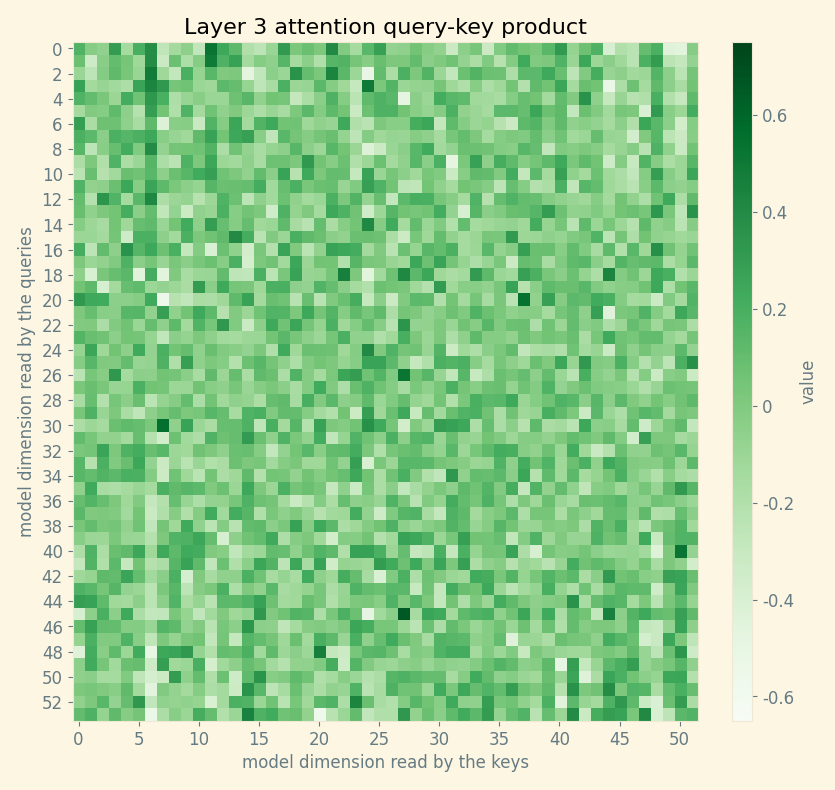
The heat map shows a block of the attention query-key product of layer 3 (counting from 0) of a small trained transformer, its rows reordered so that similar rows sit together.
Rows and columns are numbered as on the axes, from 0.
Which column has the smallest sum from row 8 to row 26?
31
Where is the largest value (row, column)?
45, 27
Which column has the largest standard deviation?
6
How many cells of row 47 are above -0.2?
45
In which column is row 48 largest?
20
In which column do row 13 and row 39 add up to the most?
51
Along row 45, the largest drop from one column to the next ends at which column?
28
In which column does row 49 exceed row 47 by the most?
36
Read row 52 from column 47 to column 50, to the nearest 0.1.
-0.3 -0.4 0.1 0.3
